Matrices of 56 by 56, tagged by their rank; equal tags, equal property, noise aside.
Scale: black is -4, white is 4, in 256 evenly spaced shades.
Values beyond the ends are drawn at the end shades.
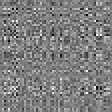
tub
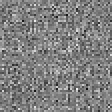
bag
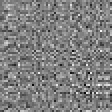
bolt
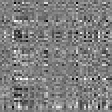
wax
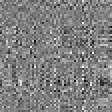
bolt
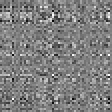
tub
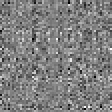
bolt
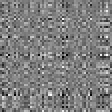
wax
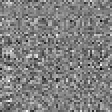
bag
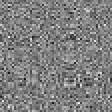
bag
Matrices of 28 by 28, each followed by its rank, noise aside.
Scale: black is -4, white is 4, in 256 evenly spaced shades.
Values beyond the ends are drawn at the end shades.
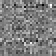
five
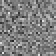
seven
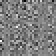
four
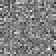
seven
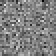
six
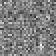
seven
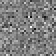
five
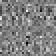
four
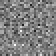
seven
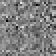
five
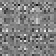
four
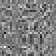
five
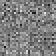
six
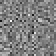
five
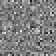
seven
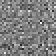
six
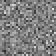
eight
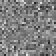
eight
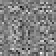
five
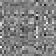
four
